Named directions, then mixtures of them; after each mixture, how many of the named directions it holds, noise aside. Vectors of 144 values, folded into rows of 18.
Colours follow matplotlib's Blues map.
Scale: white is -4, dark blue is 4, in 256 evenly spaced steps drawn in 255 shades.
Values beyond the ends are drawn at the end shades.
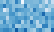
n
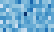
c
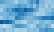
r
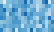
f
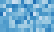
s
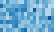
four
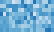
one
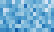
two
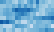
one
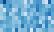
one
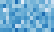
one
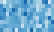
one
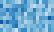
three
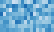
one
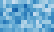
four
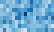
two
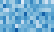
two
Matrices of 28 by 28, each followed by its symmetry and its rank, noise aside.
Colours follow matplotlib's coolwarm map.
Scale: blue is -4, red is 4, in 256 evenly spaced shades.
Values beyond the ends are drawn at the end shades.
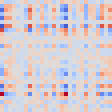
no symmetry, rank one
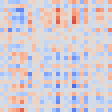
no symmetry, rank two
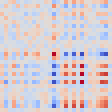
symmetric, rank one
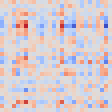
no symmetry, rank two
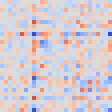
symmetric, rank two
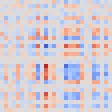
symmetric, rank one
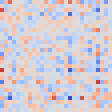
symmetric, rank three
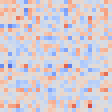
symmetric, rank three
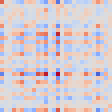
no symmetry, rank one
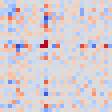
symmetric, rank two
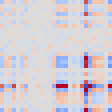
symmetric, rank one
